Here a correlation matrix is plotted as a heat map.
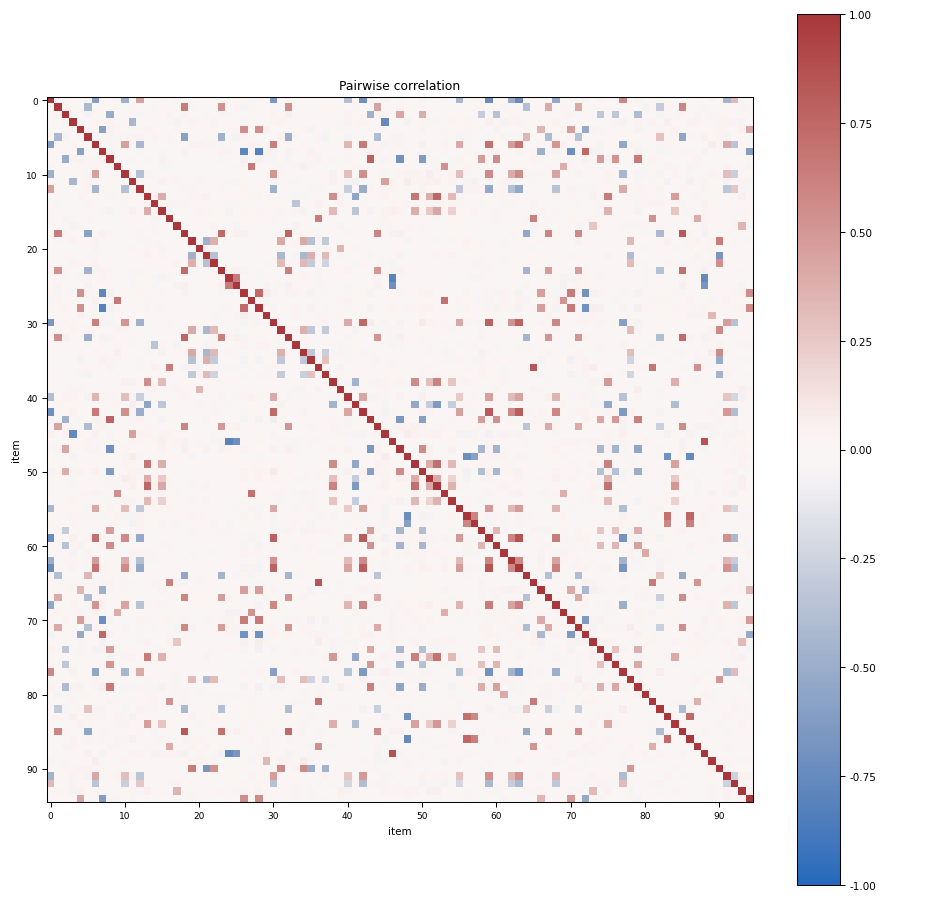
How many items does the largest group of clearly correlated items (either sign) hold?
15
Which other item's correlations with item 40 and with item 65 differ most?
36
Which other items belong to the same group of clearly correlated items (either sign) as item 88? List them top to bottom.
24, 25, 46
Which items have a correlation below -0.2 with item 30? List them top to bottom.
0, 12, 77, 92
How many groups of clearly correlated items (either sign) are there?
16
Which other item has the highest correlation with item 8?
43
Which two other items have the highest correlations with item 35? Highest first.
21, 37
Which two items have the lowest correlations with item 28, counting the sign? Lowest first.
7, 72
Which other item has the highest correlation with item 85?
18
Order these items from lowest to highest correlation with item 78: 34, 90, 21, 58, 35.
21, 35, 58, 34, 90
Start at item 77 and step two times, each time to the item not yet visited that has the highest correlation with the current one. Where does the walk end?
12
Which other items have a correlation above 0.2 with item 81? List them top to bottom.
16, 36, 65, 87
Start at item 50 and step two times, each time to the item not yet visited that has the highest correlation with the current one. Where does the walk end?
2
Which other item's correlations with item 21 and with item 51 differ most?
90
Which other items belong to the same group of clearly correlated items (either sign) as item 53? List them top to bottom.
9, 27, 69
